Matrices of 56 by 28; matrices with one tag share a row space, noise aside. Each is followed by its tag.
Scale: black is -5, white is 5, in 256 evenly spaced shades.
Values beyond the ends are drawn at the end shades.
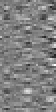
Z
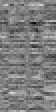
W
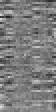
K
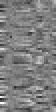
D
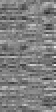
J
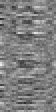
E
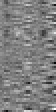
Z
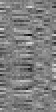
D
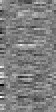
E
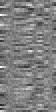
D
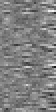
Z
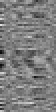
E
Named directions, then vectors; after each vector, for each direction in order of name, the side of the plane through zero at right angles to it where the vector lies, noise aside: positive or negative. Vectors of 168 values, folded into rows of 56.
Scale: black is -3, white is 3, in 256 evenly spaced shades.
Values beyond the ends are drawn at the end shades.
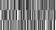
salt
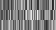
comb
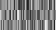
negative, positive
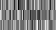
negative, positive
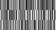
positive, positive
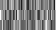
negative, positive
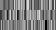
positive, negative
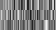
negative, positive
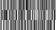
positive, positive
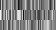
negative, positive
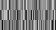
negative, negative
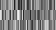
negative, positive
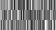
negative, positive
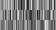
negative, positive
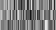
negative, positive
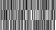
positive, positive
